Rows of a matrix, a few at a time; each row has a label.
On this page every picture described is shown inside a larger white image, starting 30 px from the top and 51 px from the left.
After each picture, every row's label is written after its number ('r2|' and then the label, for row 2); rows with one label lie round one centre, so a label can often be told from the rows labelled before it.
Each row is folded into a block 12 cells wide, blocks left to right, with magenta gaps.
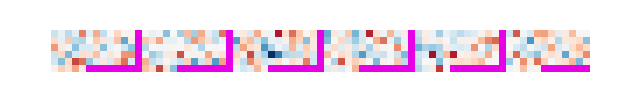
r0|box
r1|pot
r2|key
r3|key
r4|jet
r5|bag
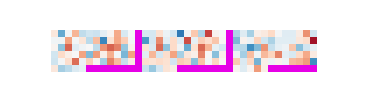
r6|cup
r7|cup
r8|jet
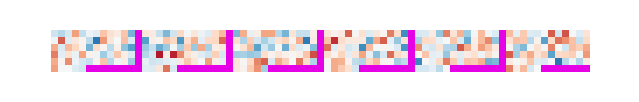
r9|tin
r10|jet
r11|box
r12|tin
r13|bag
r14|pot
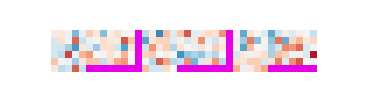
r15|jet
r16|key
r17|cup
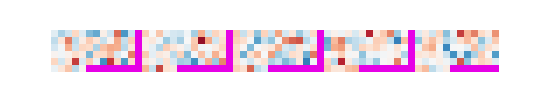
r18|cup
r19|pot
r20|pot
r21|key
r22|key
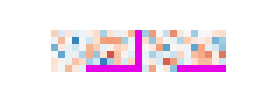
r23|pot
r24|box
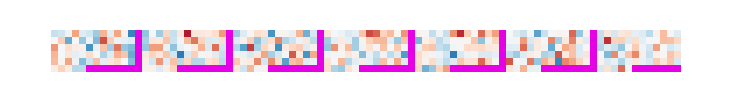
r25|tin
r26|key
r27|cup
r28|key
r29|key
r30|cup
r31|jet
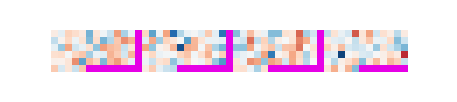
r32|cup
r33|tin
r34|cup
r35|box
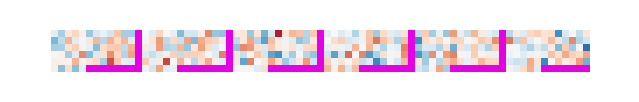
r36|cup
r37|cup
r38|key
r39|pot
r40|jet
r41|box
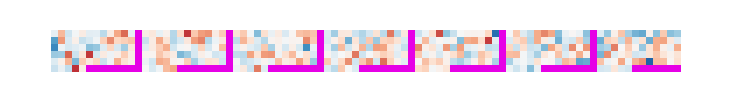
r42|jet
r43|key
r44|jet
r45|cup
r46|tin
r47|bag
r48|cup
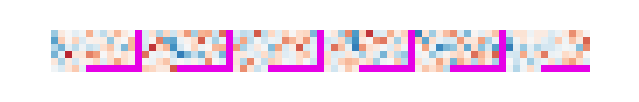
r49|jet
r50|key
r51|tin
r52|key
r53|box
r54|jet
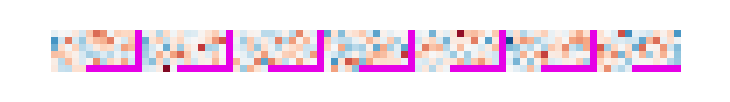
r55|key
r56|jet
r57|cup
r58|box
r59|key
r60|jet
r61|tin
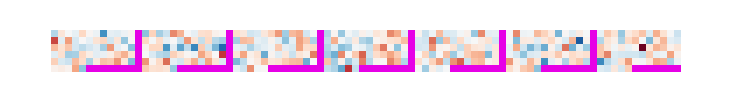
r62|box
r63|box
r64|bag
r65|jet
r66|cup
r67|box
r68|bag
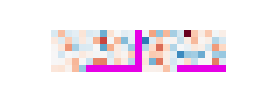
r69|box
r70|key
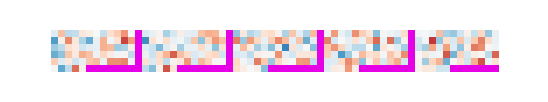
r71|jet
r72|jet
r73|box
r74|box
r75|cup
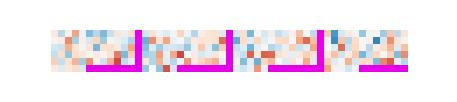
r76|cup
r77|jet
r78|jet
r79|cup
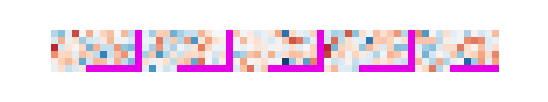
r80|tin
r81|cup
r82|pot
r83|tin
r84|pot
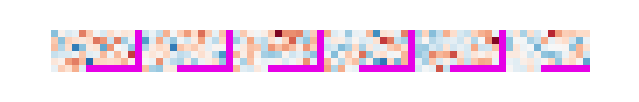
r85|box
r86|key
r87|key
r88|pot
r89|jet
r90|key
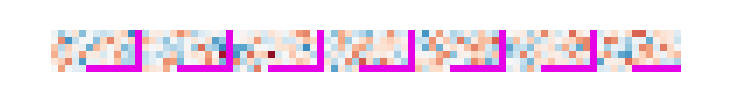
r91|tin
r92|box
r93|jet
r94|cup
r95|cup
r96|jet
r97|bag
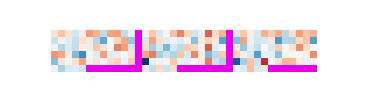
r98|bag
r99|bag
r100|bag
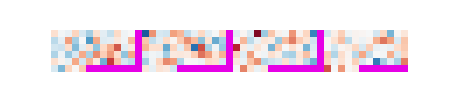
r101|cup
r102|box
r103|tin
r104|pot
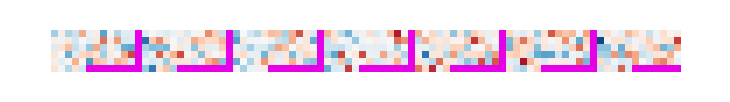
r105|box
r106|jet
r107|bag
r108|jet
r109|pot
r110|key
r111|jet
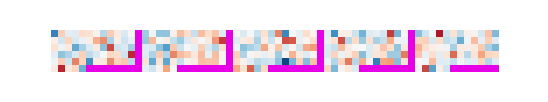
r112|box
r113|jet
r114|pot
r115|cup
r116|tin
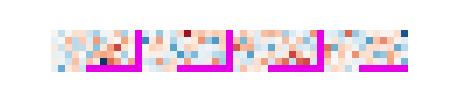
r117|cup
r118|key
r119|box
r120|tin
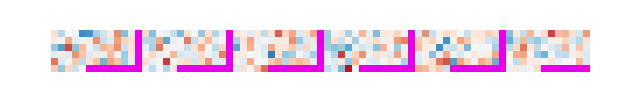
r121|cup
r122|cup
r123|key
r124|jet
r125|box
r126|key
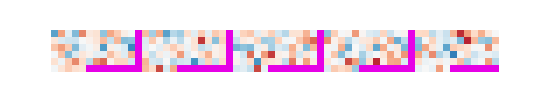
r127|box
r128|pot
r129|jet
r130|box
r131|key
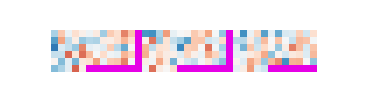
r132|jet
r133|tin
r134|cup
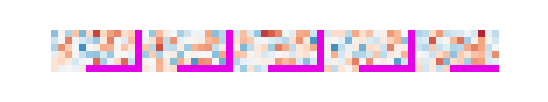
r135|key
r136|cup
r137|bag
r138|bag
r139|cup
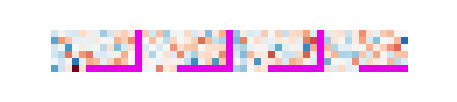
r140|jet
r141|pot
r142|jet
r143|bag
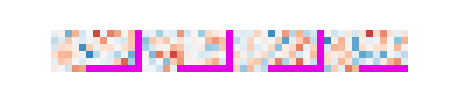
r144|key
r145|jet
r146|cup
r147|key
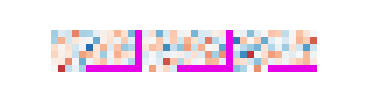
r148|tin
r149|box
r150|jet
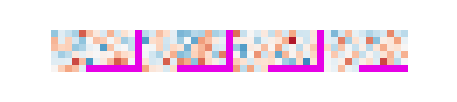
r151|box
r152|cup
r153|pot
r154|cup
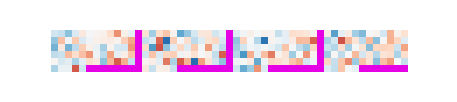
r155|jet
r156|cup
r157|jet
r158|cup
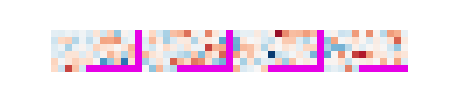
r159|pot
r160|bag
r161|key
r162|jet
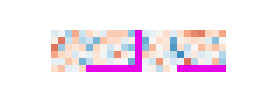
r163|tin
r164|key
